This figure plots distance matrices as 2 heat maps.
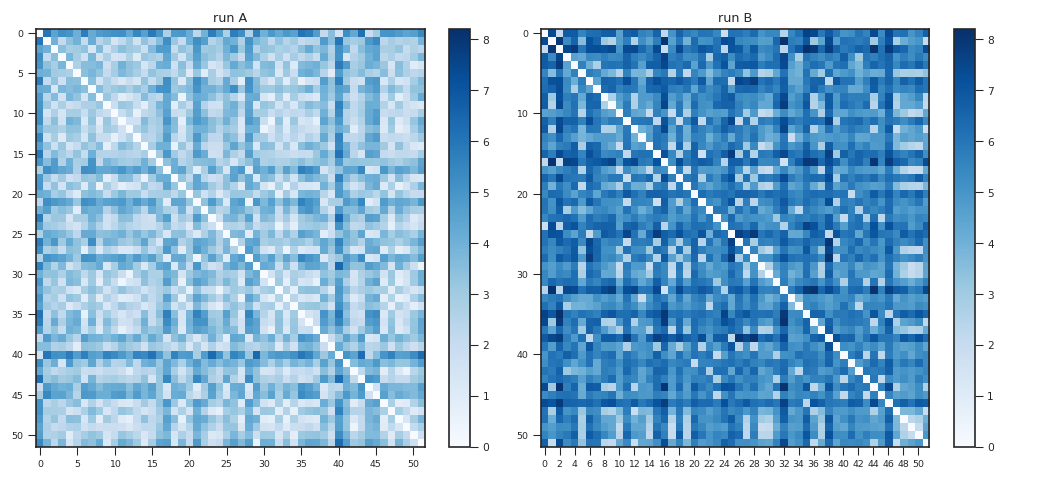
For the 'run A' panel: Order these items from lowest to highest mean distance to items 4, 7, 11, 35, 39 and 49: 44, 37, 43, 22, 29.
37, 43, 29, 22, 44
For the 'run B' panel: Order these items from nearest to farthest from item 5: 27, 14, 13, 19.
19, 14, 27, 13
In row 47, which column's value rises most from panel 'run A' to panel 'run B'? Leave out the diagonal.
32
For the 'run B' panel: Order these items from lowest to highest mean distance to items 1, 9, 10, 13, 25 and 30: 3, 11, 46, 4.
3, 4, 11, 46
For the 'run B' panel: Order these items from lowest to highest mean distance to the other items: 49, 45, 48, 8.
49, 48, 45, 8
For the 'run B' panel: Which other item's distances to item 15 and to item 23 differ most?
40
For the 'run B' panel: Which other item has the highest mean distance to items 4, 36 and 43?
2
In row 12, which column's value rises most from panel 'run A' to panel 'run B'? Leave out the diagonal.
46
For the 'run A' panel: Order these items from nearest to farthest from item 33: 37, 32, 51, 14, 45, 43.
37, 43, 32, 14, 51, 45
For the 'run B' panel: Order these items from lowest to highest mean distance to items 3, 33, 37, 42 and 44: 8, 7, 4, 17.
17, 8, 4, 7
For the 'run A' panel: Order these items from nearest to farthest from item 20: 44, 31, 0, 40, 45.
45, 44, 31, 0, 40
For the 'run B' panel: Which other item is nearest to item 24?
0
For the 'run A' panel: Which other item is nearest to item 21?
28
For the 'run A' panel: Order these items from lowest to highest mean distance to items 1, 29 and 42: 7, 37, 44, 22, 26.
37, 7, 22, 26, 44
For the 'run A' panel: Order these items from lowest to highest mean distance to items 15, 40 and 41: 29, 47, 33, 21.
33, 47, 21, 29
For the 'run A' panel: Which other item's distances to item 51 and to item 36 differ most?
29
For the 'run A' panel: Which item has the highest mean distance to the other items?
40
